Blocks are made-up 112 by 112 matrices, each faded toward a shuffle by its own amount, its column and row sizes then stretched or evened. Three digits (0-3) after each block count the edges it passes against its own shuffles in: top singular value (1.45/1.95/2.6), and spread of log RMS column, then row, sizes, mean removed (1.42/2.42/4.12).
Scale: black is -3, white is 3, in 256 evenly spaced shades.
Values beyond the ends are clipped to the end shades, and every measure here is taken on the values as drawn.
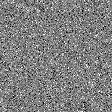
1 0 0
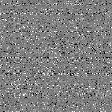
2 0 2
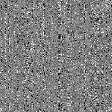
2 2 0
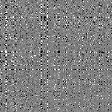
3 2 2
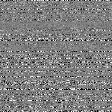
1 0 3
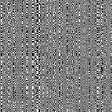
3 3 1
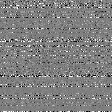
1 0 3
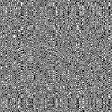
3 2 0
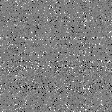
1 1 2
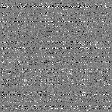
1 1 3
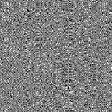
3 1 0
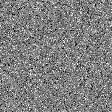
0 0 0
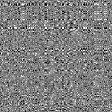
3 1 2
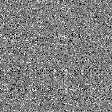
1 0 2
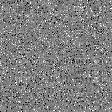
2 0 0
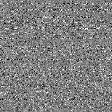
1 0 2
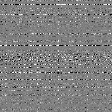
1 1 3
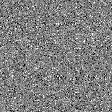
1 0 1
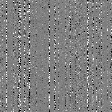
2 3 0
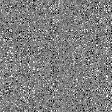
1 2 1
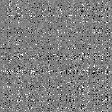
1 2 2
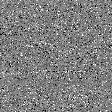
0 0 1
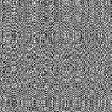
3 2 0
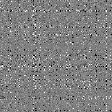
2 2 2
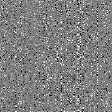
2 2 0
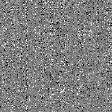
1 2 1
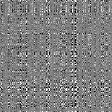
3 3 2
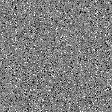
0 1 0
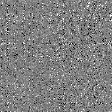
0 2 1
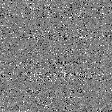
0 1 2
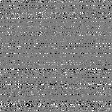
1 1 3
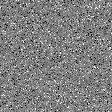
0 0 0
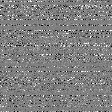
1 0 3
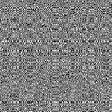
3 0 2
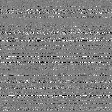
2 0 3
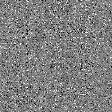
0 1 1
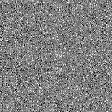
2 1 0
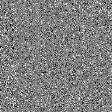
0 2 1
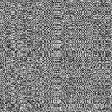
3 1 1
